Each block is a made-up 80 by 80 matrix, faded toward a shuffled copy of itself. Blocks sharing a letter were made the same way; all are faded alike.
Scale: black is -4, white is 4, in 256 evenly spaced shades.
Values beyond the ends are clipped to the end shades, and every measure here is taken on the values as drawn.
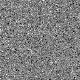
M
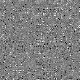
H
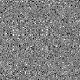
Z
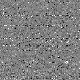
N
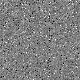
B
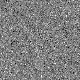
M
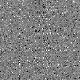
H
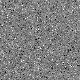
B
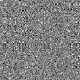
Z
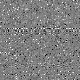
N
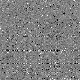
N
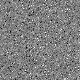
B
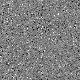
B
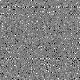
N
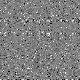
N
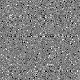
N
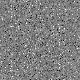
B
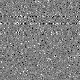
N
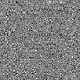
Z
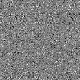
Z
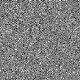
Z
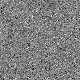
M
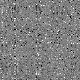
H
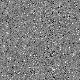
B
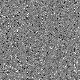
B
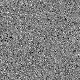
M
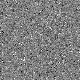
M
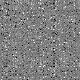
H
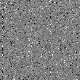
B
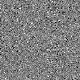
Z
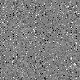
H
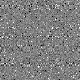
N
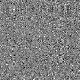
Z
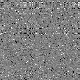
N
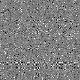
N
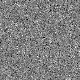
M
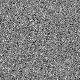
M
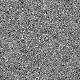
M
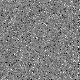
B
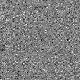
Z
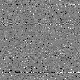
N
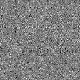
Z
